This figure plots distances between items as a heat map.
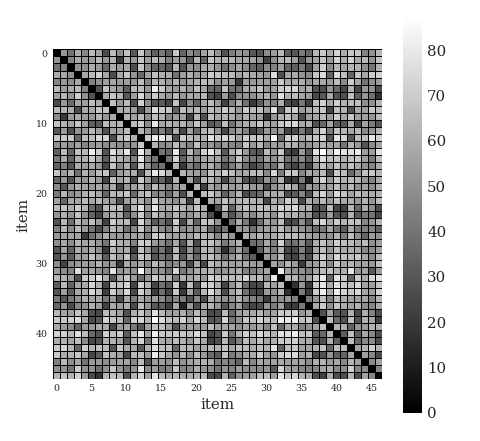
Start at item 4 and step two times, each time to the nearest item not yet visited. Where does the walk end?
44
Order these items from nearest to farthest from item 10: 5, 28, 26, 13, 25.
5, 25, 13, 26, 28
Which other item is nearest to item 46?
6
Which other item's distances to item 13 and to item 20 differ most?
27
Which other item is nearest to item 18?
36
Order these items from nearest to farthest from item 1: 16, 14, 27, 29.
16, 29, 27, 14
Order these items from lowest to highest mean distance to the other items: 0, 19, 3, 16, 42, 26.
16, 0, 19, 26, 3, 42
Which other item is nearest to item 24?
28
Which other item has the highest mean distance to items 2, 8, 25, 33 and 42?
38
